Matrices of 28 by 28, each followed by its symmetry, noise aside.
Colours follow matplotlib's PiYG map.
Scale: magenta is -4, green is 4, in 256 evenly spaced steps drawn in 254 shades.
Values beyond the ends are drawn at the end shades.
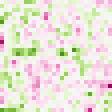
no symmetry.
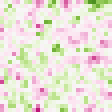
no symmetry.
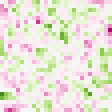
no symmetry.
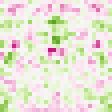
mirrored left to right.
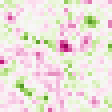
symmetric across the other diagonal.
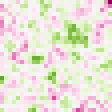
symmetric across the other diagonal.
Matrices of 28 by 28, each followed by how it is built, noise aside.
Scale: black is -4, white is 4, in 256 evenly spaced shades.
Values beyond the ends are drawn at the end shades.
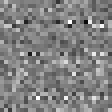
uneven rows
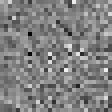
low rank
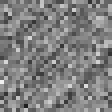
Hankel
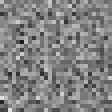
repeating columns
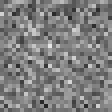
repeating columns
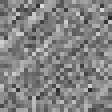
Hankel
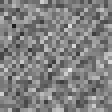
Hankel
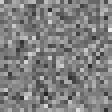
noise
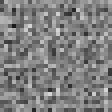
blocks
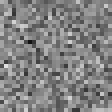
noise
